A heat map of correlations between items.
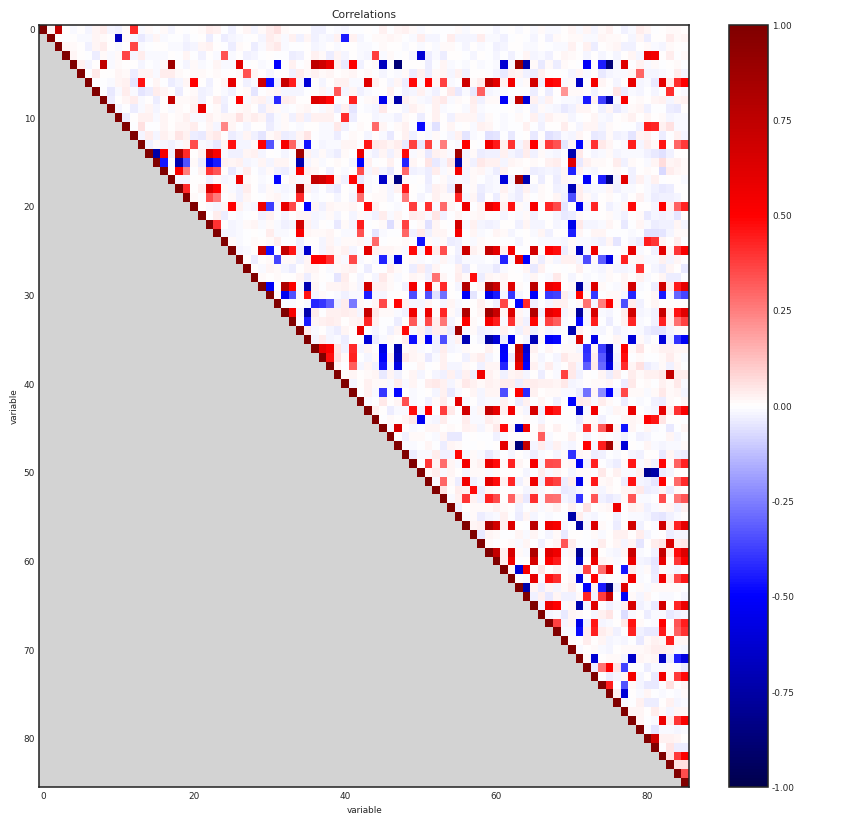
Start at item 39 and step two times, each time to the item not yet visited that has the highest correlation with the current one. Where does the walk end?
58
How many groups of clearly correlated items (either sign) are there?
12
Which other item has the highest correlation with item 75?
47
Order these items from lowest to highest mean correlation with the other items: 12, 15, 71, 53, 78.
71, 15, 12, 53, 78
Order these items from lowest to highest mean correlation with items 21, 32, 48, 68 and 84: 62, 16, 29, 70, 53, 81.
70, 81, 16, 53, 62, 29
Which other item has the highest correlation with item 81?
80
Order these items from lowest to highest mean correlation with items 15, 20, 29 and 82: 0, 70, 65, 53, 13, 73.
0, 70, 53, 13, 73, 65
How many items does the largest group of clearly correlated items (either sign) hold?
26
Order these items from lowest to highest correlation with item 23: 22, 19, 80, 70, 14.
70, 80, 19, 22, 14
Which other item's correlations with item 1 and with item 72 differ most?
10
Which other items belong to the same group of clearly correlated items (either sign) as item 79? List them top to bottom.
5, 27
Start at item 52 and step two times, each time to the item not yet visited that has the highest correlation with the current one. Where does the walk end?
28
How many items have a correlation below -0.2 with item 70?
10
